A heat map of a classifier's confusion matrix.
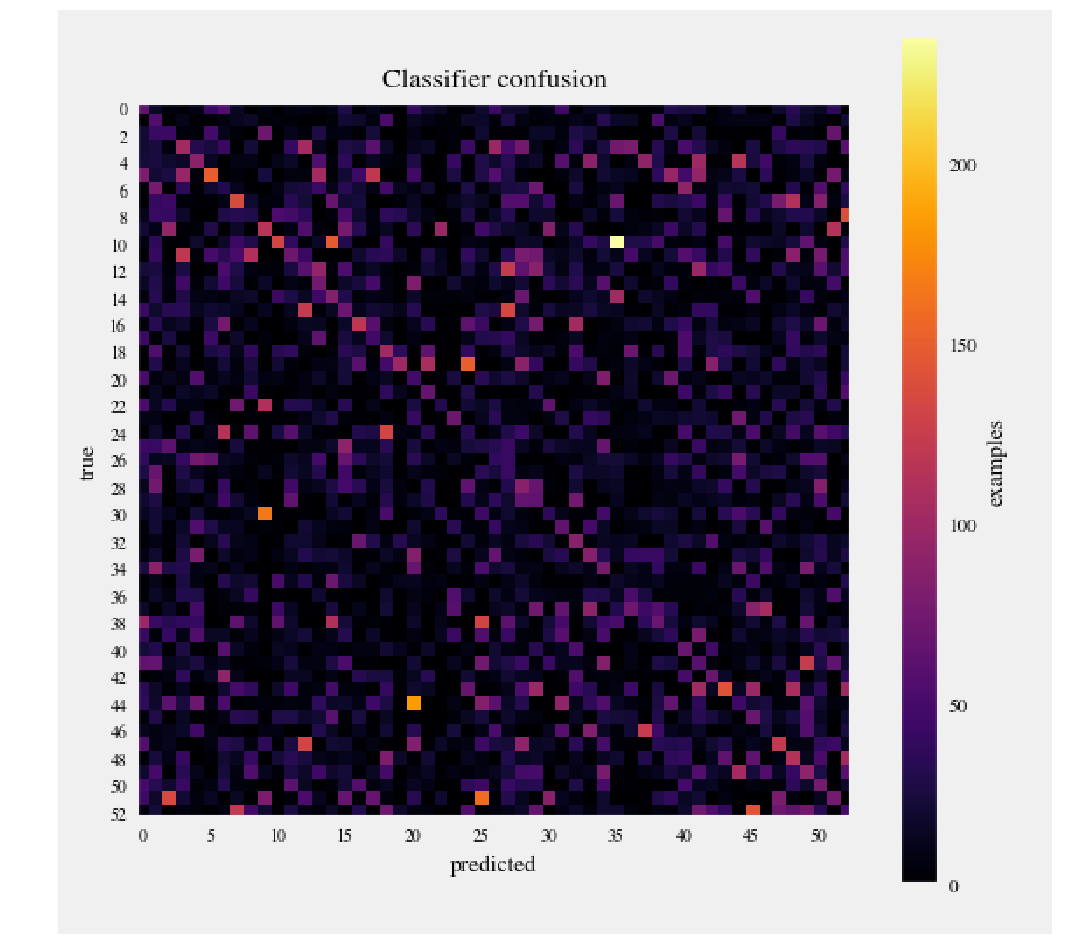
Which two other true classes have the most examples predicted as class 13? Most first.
5, 12
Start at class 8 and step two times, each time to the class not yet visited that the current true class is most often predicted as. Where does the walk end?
45
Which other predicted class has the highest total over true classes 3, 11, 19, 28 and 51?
24
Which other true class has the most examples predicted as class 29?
43
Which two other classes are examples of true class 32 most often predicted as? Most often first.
16, 42
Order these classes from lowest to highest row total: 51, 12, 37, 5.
37, 51, 12, 5
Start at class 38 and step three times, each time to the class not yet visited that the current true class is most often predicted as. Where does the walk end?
27
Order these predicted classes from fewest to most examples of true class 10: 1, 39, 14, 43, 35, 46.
39, 46, 1, 43, 14, 35
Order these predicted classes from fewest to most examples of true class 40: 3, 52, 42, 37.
37, 52, 3, 42
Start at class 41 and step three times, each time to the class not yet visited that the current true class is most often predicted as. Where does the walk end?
20
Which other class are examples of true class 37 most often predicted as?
46
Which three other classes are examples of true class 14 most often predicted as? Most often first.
35, 28, 45
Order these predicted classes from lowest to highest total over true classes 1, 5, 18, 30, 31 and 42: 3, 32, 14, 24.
14, 24, 32, 3
